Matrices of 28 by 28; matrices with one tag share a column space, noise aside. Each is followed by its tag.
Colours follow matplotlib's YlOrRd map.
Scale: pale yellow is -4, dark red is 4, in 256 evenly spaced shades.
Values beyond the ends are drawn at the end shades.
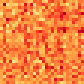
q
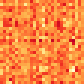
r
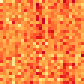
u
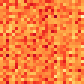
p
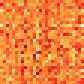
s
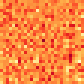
s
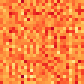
q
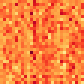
q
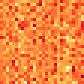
r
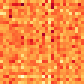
q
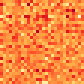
p
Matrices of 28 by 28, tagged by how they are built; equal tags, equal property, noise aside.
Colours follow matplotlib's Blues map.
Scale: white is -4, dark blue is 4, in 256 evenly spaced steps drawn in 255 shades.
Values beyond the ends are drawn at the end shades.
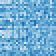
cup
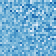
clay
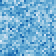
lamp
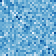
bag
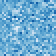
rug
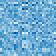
rug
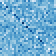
bag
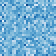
rug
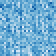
cup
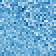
clay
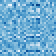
rug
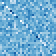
bag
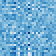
rug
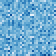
rug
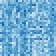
cup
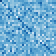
bag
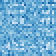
cup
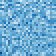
cup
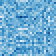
rug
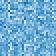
rug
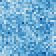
lamp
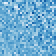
clay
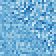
clay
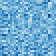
rug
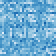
cup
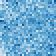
lamp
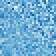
clay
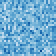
cup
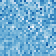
clay
